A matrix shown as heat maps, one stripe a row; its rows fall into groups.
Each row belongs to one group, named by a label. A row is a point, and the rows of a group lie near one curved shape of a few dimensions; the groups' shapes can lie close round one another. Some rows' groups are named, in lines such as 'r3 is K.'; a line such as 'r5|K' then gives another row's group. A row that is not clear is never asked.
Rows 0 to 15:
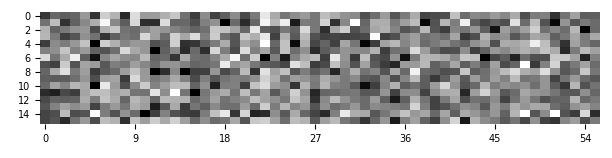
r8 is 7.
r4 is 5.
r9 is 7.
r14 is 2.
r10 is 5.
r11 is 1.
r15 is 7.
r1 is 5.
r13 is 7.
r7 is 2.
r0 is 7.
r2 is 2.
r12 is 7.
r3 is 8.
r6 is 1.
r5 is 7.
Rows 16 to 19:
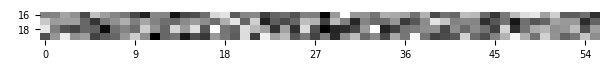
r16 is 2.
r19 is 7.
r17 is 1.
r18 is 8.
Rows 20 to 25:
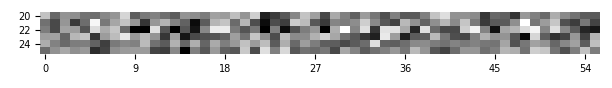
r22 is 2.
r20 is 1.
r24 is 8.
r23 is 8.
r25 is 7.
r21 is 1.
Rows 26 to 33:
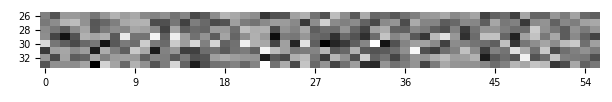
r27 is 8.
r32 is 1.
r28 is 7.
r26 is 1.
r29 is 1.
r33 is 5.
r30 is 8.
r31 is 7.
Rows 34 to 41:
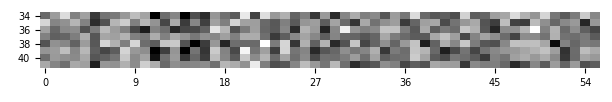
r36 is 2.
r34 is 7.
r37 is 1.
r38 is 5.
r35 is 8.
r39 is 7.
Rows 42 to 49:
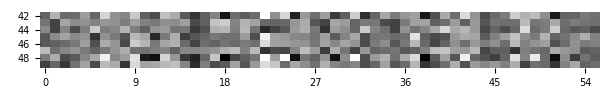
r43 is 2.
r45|7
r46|7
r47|1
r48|5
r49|7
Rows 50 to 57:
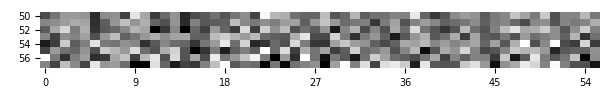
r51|8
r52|7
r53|2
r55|5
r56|8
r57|2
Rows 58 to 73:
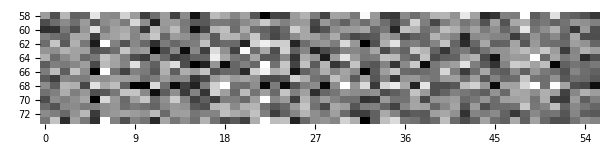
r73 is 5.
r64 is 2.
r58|1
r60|1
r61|1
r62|5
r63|7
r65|5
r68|2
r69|7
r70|5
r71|2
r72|1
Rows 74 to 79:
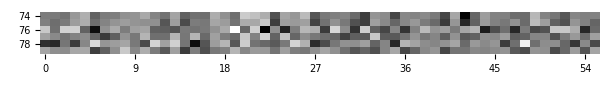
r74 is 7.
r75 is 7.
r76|1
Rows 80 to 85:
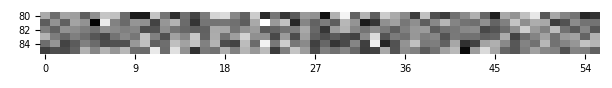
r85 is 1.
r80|2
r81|5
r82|2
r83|8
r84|8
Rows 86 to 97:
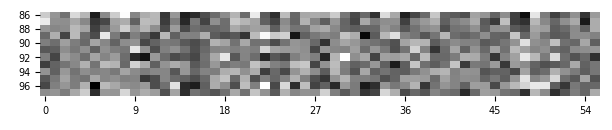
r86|8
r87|8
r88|8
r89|5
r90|2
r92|2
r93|7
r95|2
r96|5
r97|8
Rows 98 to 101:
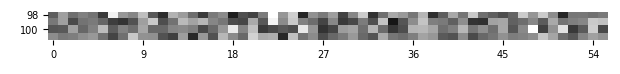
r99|8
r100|2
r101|7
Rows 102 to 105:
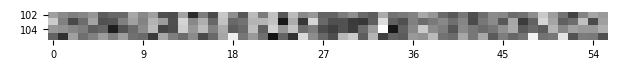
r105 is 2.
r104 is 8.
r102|7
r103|8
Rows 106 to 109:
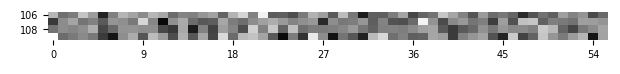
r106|1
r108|7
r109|8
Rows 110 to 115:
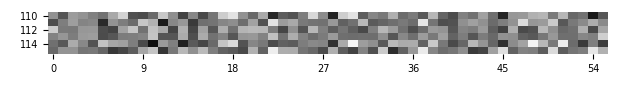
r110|2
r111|7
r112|8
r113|8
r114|2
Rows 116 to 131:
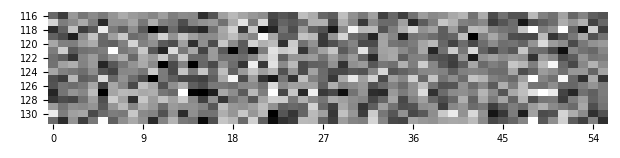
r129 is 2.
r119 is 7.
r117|1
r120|7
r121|5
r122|7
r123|7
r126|7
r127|5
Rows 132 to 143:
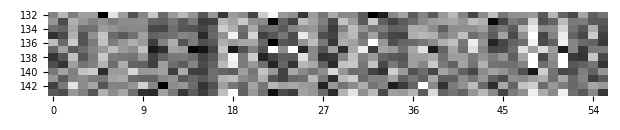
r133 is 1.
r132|5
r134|2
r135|2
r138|2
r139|2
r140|8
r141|2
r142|7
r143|2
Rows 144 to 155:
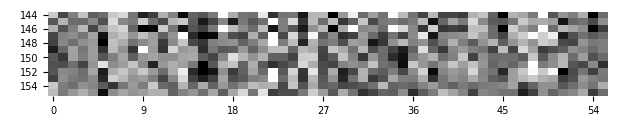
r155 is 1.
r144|2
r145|5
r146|2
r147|5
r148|5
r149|7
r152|5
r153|5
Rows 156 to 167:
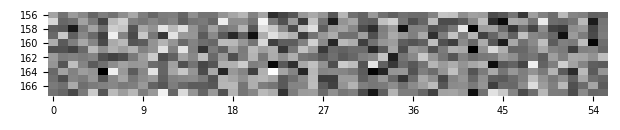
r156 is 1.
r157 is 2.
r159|5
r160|2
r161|1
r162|8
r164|5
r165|2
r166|2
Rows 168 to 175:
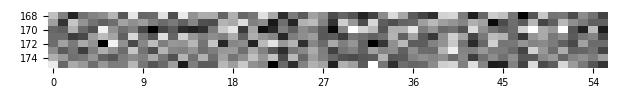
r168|1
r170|2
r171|1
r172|5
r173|1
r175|1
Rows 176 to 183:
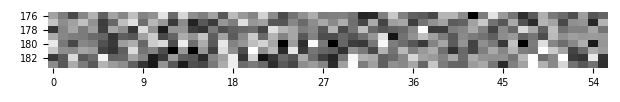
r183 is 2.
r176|1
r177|8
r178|7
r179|8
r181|7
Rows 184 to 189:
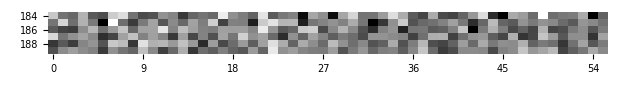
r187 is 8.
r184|2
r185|5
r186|7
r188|7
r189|7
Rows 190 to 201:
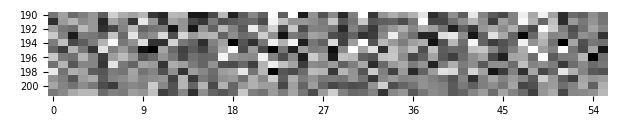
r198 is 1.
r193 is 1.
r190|5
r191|7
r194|5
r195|2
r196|2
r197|5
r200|8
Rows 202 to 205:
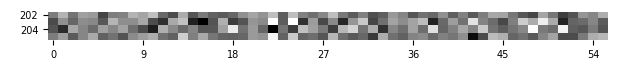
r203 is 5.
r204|2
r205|8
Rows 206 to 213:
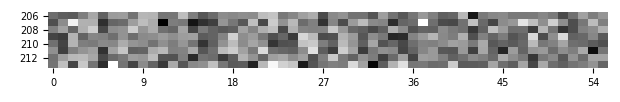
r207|7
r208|8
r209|2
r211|2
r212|8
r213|5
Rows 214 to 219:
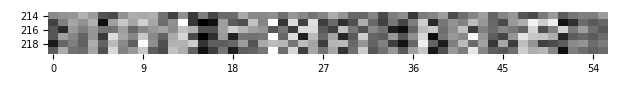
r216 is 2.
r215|5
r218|7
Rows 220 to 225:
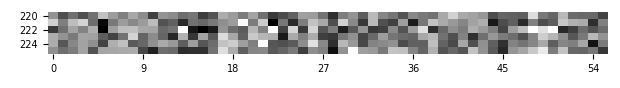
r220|1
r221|1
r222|5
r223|7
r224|2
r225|2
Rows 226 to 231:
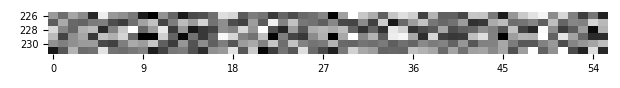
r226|2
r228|8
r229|2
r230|8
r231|2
